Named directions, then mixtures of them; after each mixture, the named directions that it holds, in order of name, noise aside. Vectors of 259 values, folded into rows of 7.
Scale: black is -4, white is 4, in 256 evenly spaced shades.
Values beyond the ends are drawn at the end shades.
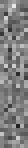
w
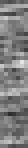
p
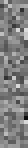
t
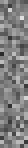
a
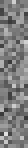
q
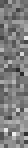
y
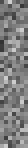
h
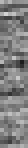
p.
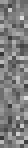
a.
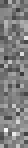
y.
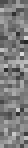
p, y.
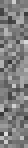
q.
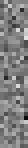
t.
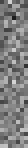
h, y.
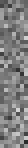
a, y.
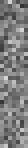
h.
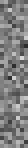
a, t.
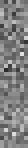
q, y.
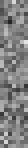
q.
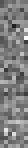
t, y.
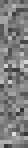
p, w, y.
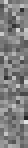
t.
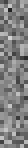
a.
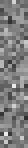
q.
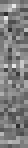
p, w.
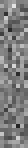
w.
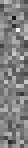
a, h, t.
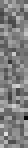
q, t.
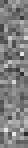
a, y.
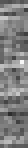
p.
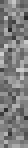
q, w.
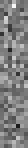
w.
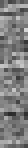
p, t.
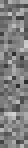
a, p, t.
